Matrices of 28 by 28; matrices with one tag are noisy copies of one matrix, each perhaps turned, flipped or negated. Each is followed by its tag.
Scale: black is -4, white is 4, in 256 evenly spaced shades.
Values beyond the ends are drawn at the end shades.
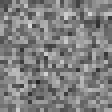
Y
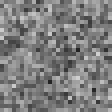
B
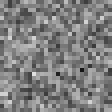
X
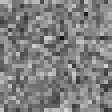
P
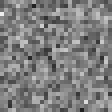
Y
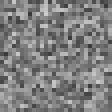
Y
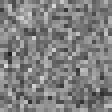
Y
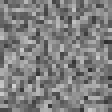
P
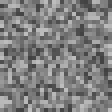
P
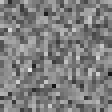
X
